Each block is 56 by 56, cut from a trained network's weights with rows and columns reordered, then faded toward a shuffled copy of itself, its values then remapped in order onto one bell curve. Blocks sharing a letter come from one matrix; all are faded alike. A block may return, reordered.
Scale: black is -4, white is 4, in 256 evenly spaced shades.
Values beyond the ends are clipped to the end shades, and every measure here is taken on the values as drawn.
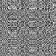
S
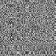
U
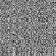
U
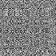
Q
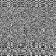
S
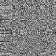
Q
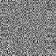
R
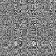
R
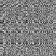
S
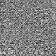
Q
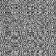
S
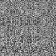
U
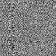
U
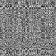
S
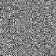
R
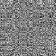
R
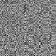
R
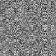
R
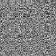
R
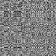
S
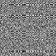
S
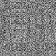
U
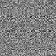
Q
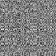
S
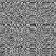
S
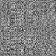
U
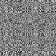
S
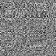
Q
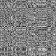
S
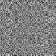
R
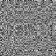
R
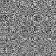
U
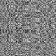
U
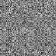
R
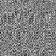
Q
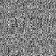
R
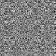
U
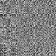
Q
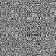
R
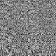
Q
